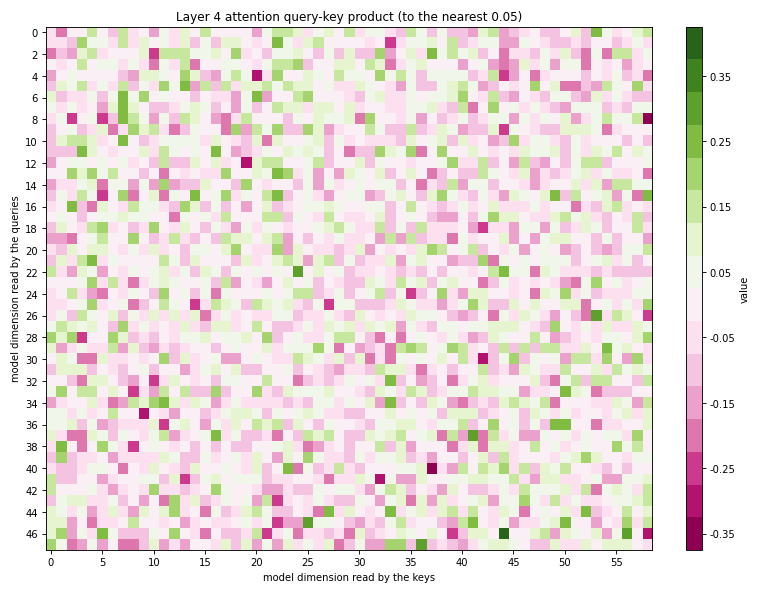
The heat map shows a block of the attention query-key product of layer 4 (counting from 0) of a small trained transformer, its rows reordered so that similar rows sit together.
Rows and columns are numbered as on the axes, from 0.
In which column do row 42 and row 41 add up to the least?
13
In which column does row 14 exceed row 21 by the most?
39
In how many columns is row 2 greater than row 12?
25
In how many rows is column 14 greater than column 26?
18
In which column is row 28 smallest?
3
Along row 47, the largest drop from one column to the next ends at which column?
37
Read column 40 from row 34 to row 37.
-0.2 0.1 0.15 -0.15
